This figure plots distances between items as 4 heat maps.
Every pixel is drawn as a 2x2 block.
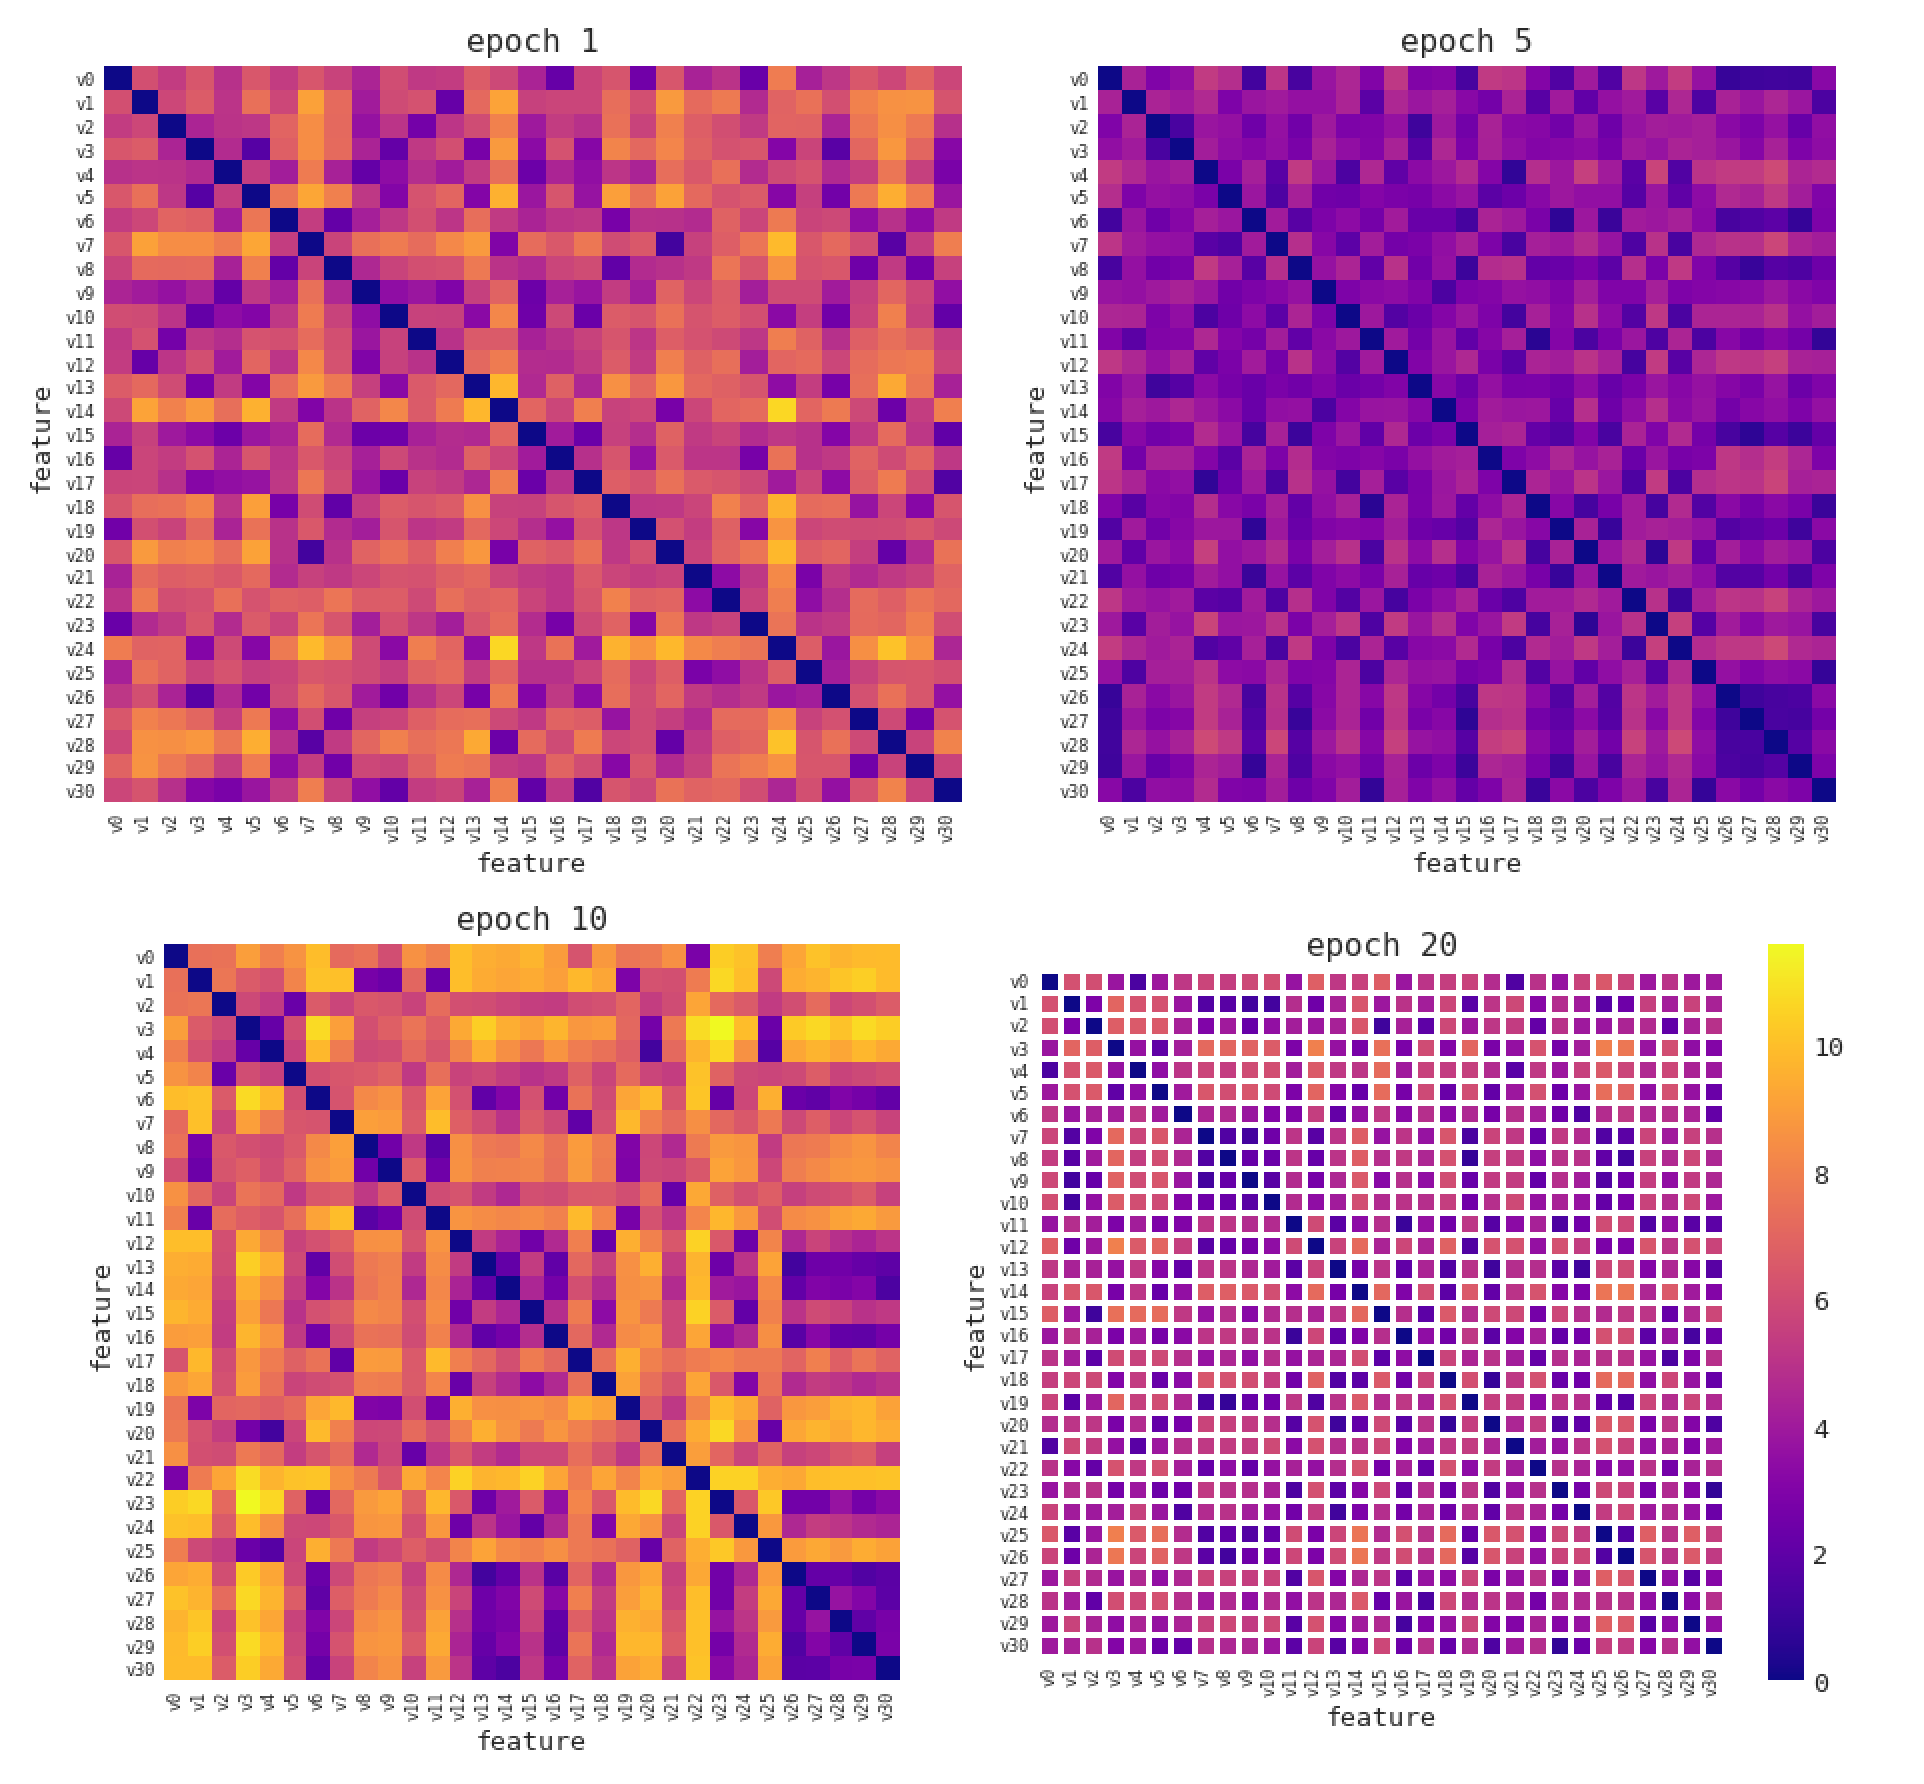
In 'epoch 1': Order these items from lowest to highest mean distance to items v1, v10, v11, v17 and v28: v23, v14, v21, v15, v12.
v15, v12, v23, v21, v14
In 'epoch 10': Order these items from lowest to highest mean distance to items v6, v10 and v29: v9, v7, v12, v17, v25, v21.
v21, v12, v7, v17, v9, v25
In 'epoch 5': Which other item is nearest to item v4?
v17
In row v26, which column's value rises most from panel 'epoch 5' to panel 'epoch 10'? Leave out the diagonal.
v0
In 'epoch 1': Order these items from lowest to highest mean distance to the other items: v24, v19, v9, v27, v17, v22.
v9, v17, v19, v27, v22, v24
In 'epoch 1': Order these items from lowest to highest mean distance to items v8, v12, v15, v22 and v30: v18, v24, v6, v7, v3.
v6, v3, v18, v24, v7
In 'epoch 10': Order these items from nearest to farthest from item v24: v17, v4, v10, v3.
v10, v17, v4, v3
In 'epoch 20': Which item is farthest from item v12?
v3
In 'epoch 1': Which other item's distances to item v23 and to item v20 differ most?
v7
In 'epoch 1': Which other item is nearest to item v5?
v3
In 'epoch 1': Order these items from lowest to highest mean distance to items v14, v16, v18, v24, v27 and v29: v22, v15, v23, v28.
v15, v28, v23, v22
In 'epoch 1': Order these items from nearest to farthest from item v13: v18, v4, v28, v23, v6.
v4, v23, v6, v18, v28
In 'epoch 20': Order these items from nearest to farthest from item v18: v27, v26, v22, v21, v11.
v11, v27, v21, v22, v26
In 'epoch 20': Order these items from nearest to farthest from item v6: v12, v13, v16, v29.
v13, v16, v29, v12
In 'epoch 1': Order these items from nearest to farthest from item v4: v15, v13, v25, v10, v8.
v15, v10, v8, v13, v25
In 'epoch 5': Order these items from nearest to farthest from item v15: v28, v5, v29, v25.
v29, v28, v25, v5
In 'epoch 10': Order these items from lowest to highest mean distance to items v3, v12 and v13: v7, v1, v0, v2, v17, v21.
v2, v21, v7, v17, v1, v0
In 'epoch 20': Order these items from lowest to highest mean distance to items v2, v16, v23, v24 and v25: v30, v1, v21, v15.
v30, v1, v15, v21
